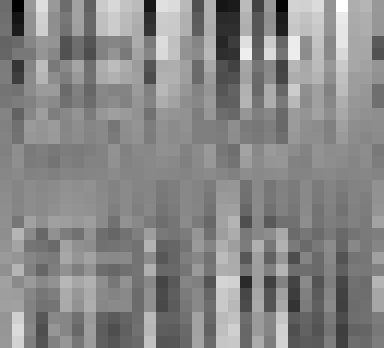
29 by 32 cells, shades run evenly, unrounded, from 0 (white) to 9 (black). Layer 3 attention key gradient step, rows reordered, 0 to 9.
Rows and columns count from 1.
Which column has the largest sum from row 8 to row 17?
19
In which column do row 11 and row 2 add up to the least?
29
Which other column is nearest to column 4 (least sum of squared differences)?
26
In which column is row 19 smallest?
20
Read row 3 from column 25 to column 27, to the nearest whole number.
2 2 2
